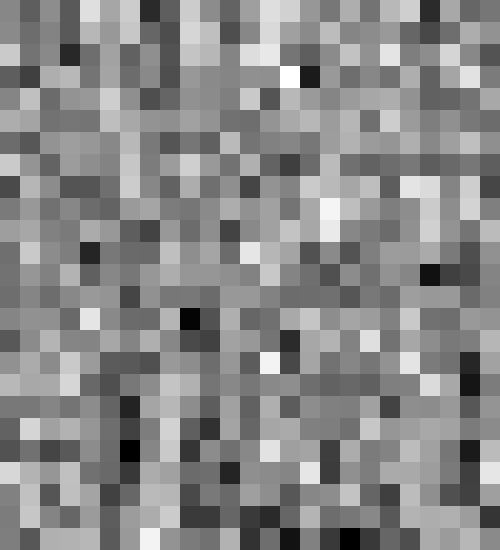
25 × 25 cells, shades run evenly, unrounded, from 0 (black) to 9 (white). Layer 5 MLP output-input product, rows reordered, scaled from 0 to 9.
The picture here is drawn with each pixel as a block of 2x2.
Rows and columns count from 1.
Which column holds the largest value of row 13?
14
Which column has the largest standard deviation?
24
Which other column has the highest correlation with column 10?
11
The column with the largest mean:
21
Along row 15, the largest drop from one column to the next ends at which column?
10
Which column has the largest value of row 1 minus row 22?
7
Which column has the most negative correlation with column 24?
9
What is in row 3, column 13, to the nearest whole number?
8
